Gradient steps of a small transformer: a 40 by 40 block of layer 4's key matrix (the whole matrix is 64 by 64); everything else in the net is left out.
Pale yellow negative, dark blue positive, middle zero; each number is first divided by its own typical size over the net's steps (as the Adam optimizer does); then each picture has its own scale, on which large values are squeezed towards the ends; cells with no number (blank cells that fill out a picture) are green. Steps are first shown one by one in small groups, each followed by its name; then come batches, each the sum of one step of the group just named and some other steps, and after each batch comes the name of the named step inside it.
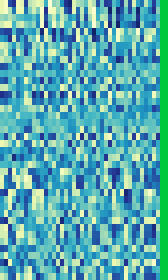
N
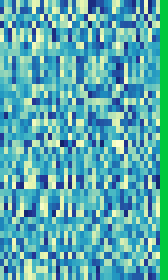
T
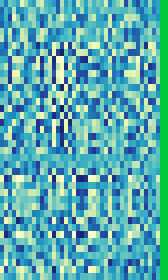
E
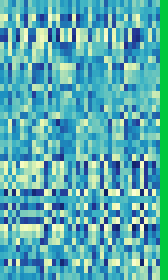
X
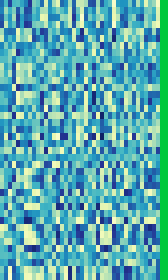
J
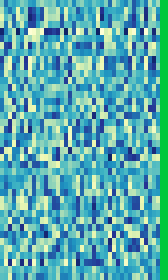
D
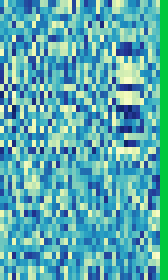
T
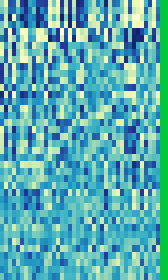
X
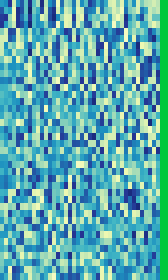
J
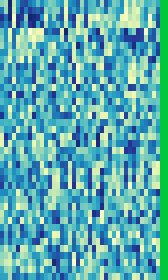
D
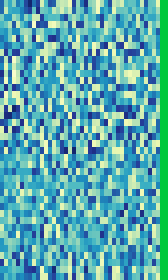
E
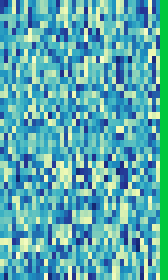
D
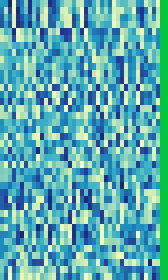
J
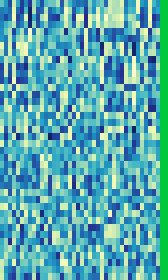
D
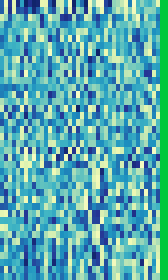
X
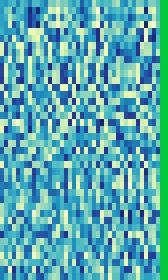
D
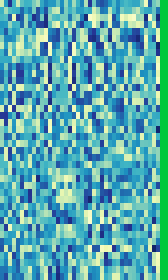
T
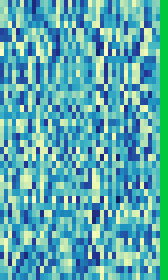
D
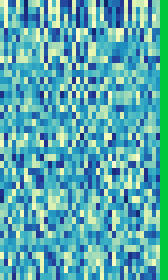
N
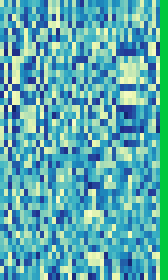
E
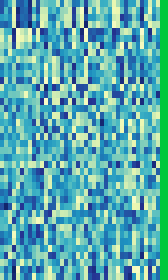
J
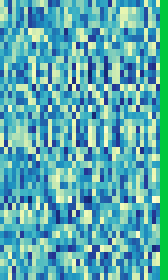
D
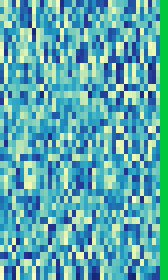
T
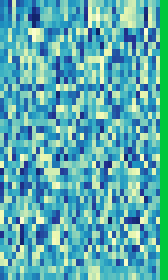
D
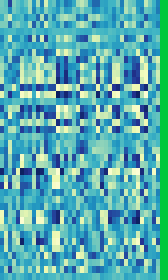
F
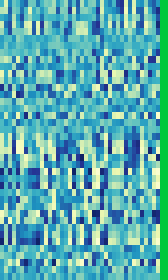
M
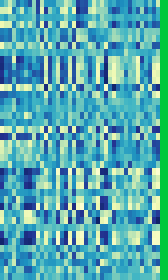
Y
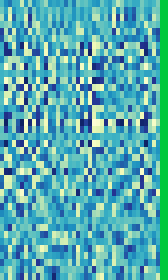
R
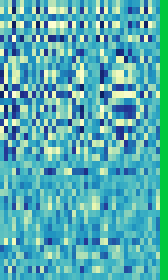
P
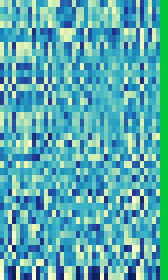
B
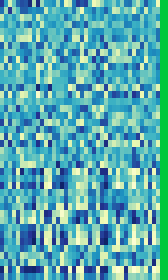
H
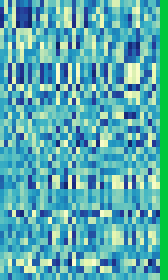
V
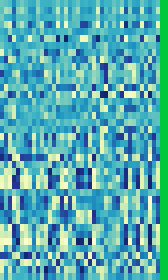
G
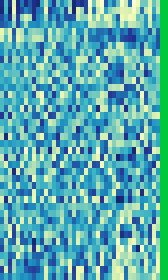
H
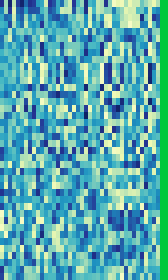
F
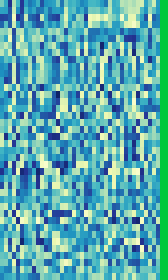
F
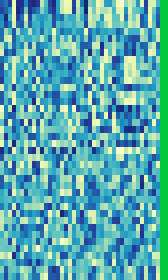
R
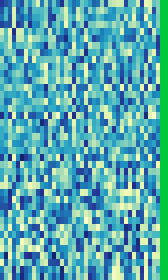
G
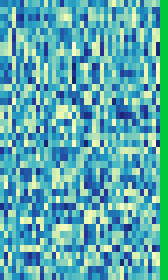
F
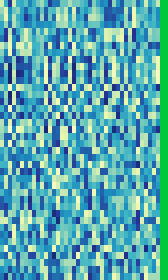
F
